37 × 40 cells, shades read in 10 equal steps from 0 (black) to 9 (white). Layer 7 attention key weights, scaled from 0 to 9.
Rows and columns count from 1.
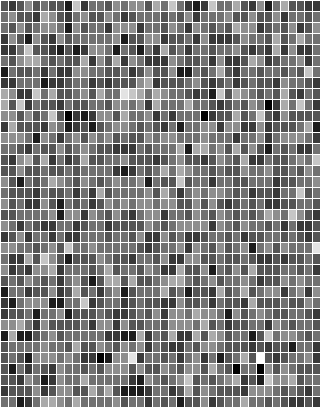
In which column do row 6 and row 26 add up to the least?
12
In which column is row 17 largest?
23
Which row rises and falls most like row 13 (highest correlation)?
30
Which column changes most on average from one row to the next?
4
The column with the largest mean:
28
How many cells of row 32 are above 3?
20
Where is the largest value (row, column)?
33, 33
